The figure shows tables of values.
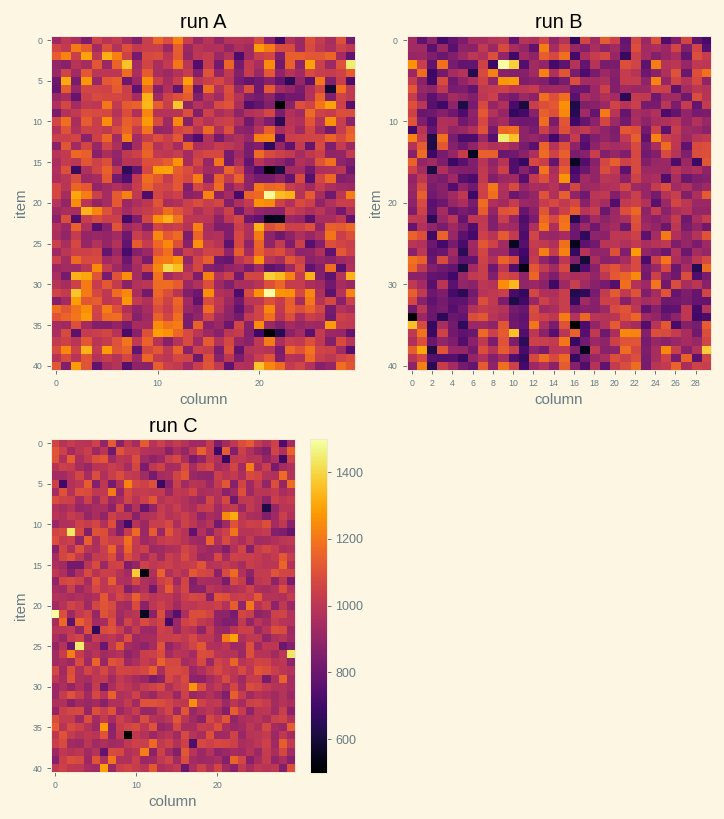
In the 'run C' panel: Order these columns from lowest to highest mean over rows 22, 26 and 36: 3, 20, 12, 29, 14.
14, 20, 12, 3, 29
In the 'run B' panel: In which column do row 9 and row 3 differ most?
10
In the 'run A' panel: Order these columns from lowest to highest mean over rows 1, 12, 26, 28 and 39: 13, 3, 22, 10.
22, 13, 3, 10
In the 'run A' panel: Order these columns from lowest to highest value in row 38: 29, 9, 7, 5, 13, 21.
29, 13, 21, 9, 7, 5
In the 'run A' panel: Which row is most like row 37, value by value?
11
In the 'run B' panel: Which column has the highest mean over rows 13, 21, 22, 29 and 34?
22
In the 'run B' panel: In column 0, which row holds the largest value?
35
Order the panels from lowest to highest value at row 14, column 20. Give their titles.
run B, run C, run A
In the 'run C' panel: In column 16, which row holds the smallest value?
40
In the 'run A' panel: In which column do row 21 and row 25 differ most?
3
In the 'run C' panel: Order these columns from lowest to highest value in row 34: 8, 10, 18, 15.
18, 10, 8, 15
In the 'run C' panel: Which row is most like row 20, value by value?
3
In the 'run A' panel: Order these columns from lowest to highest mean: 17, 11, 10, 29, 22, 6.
22, 17, 29, 6, 11, 10
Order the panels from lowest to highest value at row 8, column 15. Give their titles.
run A, run C, run B
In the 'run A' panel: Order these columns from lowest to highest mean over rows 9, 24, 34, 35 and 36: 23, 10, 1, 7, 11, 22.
22, 7, 23, 1, 11, 10
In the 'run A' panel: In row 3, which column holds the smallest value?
14
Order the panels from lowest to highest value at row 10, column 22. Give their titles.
run A, run B, run C
